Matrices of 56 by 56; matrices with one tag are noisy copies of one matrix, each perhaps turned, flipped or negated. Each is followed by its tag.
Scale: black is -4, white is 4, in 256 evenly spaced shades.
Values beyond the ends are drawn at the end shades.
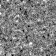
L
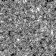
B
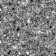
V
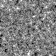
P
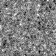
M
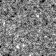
B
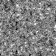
M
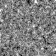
P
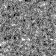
M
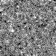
L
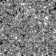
B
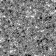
M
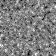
P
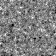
L
